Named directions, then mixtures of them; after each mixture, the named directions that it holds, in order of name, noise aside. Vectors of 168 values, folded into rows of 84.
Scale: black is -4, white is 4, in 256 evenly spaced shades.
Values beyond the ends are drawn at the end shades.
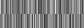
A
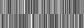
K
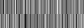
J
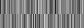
A.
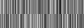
A, J.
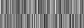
A.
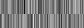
A, K.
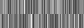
K.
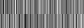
J.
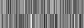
A, K.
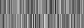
A.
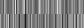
J, K.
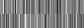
J.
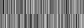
J, K.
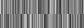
A, J.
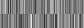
A, K.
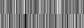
J, K.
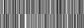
J.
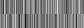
A, J.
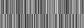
A, J.
